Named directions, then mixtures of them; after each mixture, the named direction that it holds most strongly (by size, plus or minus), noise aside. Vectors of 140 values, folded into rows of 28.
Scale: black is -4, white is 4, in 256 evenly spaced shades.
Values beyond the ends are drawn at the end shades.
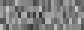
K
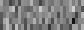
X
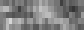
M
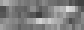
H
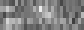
M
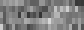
H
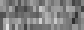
X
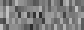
K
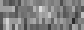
X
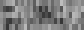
M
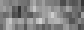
M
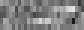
H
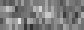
M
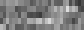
H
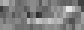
H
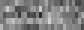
K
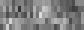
M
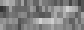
H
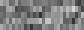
H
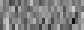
X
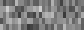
K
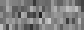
K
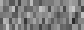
X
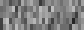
X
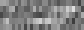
H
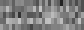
K
